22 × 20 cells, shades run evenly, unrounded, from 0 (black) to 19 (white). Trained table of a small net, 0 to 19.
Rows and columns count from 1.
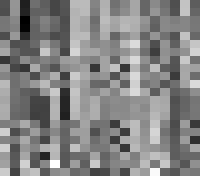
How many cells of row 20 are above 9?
10
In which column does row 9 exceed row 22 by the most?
11
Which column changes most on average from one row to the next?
13
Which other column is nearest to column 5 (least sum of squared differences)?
20
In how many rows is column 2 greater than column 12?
6
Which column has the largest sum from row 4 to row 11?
14
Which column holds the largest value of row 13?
8
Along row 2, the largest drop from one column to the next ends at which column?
3
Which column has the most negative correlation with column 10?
4
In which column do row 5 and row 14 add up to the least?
7
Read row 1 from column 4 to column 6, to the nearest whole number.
8 7 5
